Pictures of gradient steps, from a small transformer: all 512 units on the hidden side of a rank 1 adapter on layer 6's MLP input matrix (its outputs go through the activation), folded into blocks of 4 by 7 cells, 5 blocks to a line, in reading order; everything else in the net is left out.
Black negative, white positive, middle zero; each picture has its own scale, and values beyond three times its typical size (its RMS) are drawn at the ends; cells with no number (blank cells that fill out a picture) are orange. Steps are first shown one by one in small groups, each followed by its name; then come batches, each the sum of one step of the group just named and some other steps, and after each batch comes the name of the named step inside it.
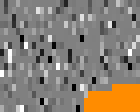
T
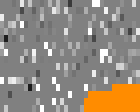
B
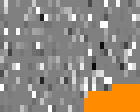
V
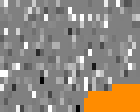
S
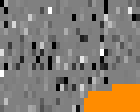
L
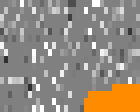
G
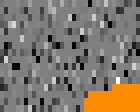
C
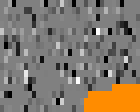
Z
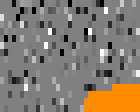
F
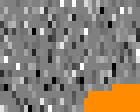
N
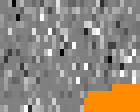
F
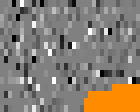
G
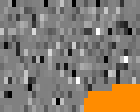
Z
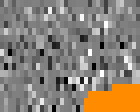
L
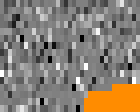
T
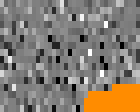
T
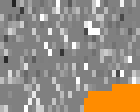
B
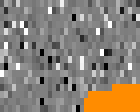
L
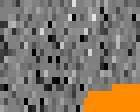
N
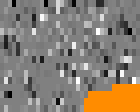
Z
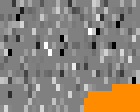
B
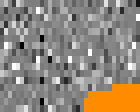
V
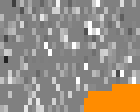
B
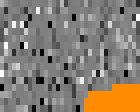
T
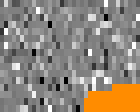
V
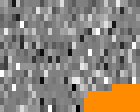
T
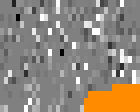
F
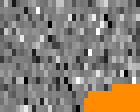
C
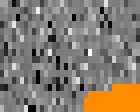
N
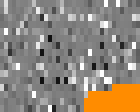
V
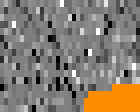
C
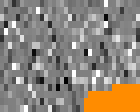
V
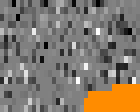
Z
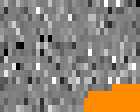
C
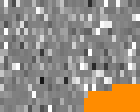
V
